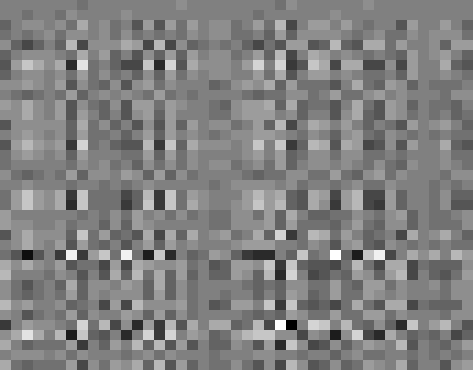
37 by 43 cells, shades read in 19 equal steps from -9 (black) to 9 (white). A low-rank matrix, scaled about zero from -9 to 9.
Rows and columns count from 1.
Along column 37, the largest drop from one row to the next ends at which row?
33
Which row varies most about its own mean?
26
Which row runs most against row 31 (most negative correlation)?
4
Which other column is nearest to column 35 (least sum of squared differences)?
12
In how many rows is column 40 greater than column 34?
16
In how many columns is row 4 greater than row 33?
17
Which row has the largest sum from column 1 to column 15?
34
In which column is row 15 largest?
8
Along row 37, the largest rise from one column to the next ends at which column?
27
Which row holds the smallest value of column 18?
35
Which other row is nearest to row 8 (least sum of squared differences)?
3
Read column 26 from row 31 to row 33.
-5 -2 9
